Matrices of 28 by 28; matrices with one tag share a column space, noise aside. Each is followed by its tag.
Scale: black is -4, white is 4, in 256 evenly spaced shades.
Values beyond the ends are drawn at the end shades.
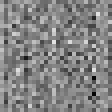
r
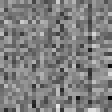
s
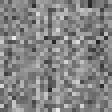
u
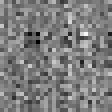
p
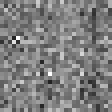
u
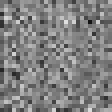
s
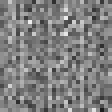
s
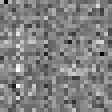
r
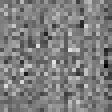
p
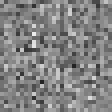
p
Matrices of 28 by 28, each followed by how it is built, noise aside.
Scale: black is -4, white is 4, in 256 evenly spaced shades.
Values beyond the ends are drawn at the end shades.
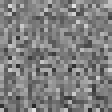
repeating columns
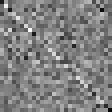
diagonal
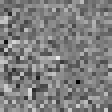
lower triangular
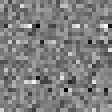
uneven rows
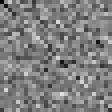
diagonal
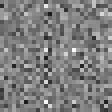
low rank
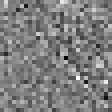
upper triangular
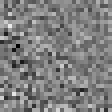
lower triangular
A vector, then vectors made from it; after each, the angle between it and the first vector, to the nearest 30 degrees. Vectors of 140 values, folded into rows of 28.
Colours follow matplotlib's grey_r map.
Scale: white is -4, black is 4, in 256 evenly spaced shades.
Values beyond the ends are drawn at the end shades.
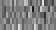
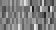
30 degrees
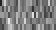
90 degrees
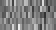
30 degrees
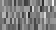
150 degrees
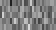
120 degrees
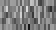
90 degrees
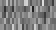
30 degrees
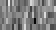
120 degrees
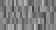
30 degrees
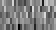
150 degrees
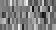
30 degrees
